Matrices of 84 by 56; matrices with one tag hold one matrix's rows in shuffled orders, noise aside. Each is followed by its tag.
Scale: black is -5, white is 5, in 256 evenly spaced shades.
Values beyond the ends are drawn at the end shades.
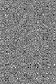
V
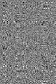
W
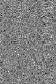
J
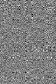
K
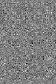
K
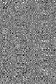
W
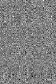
K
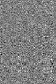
J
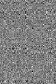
K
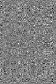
J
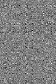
K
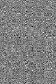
K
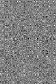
V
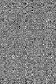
K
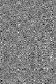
J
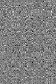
K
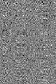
W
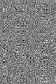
W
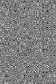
V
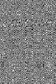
K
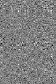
J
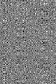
W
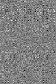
V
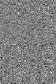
J
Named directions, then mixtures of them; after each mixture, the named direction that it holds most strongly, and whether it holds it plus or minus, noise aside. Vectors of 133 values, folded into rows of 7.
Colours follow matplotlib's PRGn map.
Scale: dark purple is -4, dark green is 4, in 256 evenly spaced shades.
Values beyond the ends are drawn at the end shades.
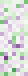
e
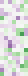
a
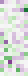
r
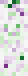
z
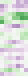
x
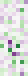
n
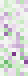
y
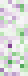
a, plus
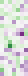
a, minus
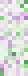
a, plus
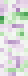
x, plus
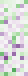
e, plus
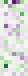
z, minus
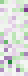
r, minus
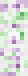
x, plus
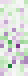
n, minus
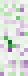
a, minus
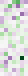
z, plus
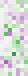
y, minus
